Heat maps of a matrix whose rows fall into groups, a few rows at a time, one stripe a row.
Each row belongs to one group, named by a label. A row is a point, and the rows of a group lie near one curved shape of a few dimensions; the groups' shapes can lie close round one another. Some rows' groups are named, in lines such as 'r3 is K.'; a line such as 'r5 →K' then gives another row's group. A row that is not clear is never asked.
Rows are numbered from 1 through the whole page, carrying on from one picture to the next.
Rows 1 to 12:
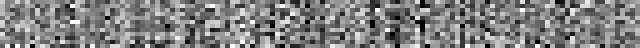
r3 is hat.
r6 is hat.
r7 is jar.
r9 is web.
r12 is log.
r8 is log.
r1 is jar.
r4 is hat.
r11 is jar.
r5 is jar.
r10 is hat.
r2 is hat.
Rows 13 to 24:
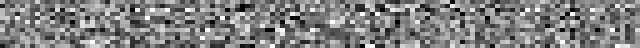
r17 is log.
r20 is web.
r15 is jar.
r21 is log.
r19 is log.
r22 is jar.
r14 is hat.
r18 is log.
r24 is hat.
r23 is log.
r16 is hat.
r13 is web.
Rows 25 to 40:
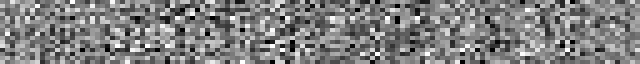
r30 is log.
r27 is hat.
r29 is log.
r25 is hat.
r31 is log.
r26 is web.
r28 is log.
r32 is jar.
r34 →hat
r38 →hat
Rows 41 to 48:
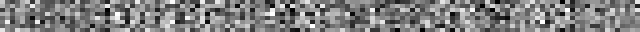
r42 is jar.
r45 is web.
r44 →jar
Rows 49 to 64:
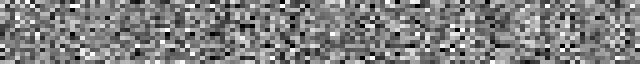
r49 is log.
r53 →log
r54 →hat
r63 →hat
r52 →log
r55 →hat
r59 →log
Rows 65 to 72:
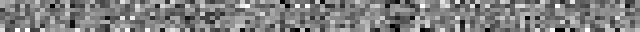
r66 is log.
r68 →hat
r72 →jar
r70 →hat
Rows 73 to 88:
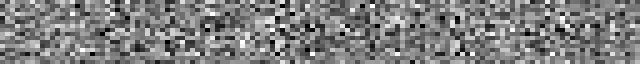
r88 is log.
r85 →log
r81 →hat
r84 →jar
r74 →hat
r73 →jar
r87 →hat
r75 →jar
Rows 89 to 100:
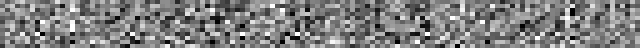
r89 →hat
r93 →log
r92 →log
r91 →hat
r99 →log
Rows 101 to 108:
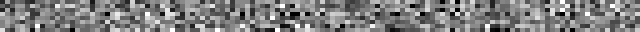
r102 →log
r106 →hat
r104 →jar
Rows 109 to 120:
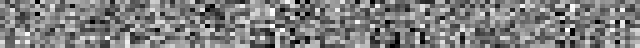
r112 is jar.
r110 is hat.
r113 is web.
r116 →log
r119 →jar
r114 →web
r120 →web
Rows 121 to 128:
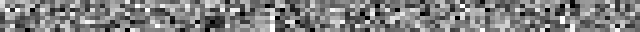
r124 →hat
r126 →hat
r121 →jar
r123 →log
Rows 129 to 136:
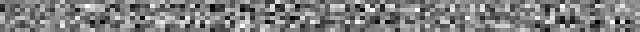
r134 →web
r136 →log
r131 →hat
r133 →jar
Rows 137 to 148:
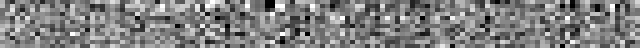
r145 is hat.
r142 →log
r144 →log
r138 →web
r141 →log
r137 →web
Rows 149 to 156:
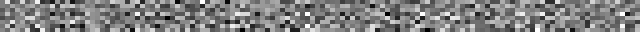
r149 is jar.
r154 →jar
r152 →log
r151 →hat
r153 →log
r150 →jar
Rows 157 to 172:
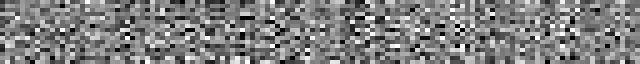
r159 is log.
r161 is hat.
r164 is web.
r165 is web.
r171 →log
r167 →hat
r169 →log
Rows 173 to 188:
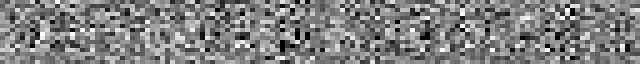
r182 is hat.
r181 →jar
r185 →web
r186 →hat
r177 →hat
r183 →hat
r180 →log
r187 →web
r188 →hat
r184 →log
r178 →log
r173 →hat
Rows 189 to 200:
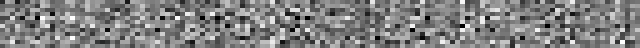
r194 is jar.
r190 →jar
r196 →log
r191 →jar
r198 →hat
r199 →web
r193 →jar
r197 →web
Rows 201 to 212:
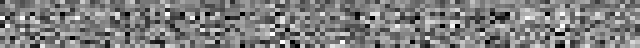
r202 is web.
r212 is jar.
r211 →log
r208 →jar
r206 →log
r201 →web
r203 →log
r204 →web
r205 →hat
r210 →web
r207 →web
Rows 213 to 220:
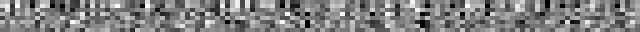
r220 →jar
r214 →log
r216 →log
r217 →web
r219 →hat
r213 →log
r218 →hat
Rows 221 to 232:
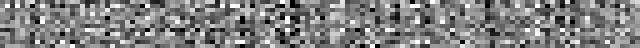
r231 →web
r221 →log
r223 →log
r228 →hat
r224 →log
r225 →jar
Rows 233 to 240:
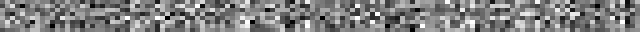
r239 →log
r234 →web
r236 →hat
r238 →log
